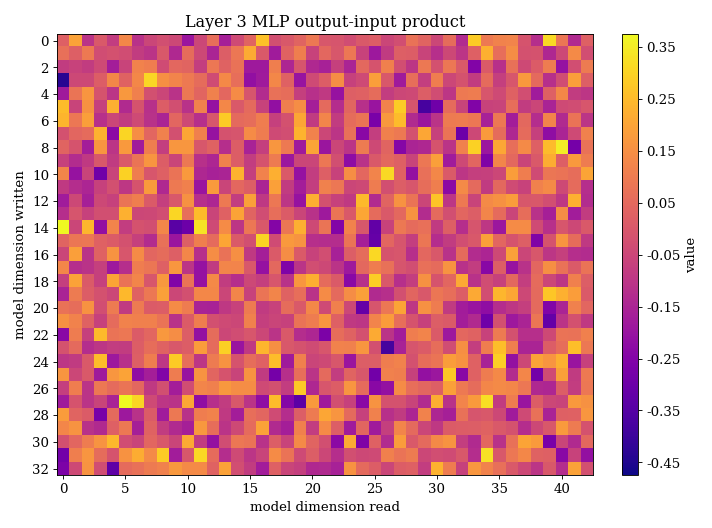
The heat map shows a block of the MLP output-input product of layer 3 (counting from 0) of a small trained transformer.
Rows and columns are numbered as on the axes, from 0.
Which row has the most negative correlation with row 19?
20
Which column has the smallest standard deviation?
28
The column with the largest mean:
5
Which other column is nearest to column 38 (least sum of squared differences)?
7
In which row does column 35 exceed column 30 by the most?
25
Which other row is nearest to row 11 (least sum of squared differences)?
9
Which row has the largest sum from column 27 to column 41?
19
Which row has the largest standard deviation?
27
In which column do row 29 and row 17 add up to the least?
18
